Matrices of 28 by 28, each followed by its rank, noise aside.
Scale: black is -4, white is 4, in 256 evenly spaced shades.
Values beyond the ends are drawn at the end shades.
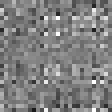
two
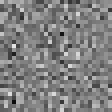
five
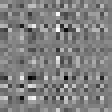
two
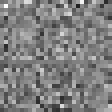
five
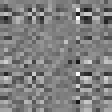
one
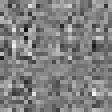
four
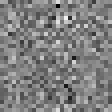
five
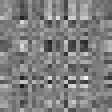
one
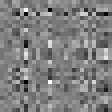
two
